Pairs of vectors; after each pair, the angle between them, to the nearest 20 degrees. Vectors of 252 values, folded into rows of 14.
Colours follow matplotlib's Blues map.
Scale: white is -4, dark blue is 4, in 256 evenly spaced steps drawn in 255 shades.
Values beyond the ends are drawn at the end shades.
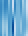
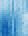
100 degrees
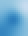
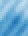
40 degrees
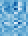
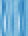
100 degrees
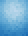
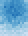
160 degrees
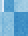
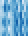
60 degrees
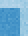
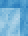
160 degrees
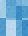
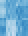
20 degrees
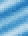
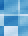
100 degrees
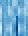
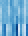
40 degrees
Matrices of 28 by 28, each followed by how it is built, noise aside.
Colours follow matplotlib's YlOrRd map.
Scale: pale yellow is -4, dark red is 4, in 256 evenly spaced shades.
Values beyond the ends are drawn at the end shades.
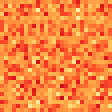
repeating columns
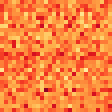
repeating columns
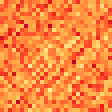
Hankel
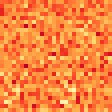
repeating columns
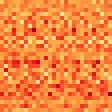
repeating columns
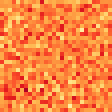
noise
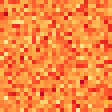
noise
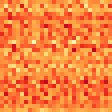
repeating columns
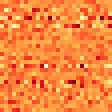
uneven rows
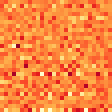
uneven rows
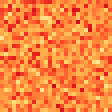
noise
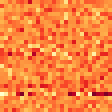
uneven rows
